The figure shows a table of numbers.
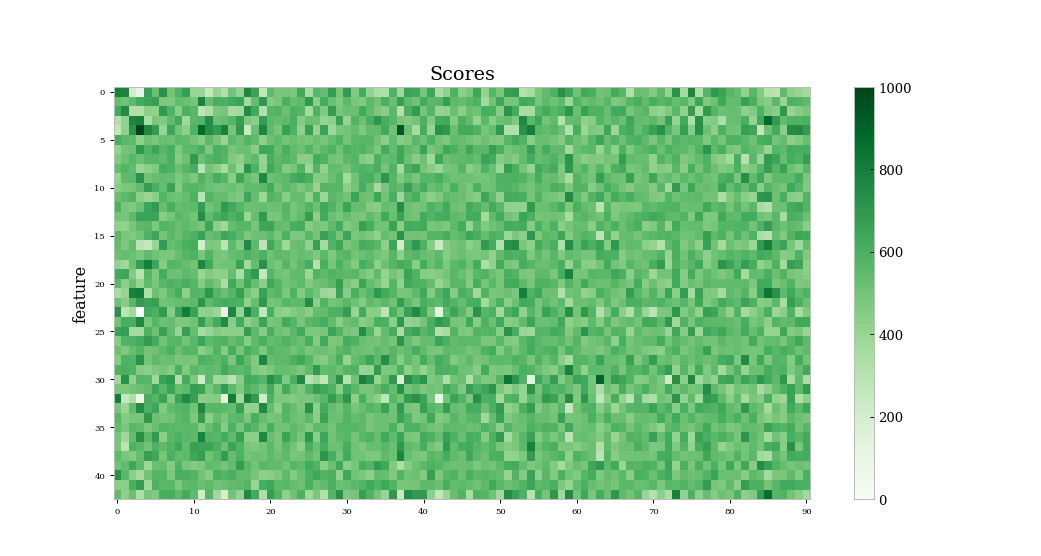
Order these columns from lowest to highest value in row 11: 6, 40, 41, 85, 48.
41, 40, 6, 48, 85
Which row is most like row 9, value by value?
28
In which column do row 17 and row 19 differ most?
19
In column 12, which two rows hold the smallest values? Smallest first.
0, 2
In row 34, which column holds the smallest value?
48
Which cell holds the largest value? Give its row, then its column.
4, 3
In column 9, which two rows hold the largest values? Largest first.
23, 32
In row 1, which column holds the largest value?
11
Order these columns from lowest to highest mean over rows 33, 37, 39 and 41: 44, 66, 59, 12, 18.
59, 18, 66, 44, 12
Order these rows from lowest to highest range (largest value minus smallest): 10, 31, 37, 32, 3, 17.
17, 10, 31, 37, 3, 32
